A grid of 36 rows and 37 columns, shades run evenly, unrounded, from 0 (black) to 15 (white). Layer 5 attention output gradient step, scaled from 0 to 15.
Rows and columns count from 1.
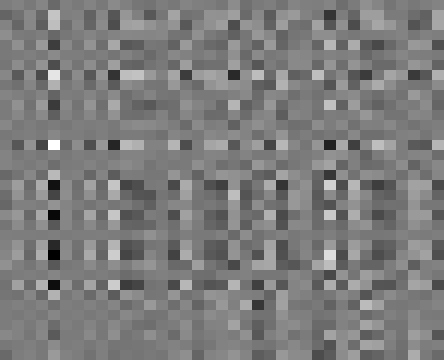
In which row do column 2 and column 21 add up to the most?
31
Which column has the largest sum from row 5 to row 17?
24
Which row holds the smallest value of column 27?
36
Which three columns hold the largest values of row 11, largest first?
28, 20, 10
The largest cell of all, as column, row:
5, 15
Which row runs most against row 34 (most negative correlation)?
2
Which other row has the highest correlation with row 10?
34
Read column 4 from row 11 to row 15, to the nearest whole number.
9 8 7 7 4
